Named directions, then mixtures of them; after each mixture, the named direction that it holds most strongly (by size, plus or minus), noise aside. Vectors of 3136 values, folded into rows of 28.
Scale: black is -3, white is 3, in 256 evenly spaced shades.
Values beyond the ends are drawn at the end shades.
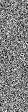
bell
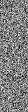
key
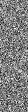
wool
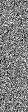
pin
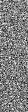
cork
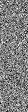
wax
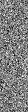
key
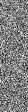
wool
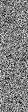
pin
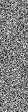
bell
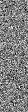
cork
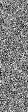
wool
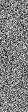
bell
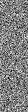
wax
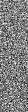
cork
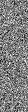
pin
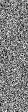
bell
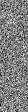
bell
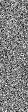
bell
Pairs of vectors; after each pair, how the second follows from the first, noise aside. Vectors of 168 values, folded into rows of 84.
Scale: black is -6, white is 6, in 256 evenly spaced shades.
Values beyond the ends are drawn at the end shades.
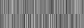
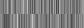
reversed, negated.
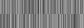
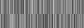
wrapped around.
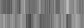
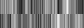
wrapped around, scaled up.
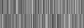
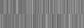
shrunk.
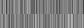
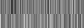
reversed, negated.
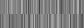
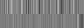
partly zeroed.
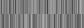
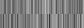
wrapped around.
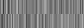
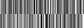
wrapped around, scaled up.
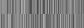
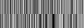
reversed, scaled up.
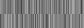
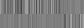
partly zeroed.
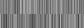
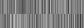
wrapped around.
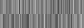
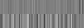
negated, partly zeroed.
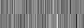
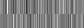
reversed, negated.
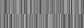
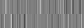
negated, partly zeroed.
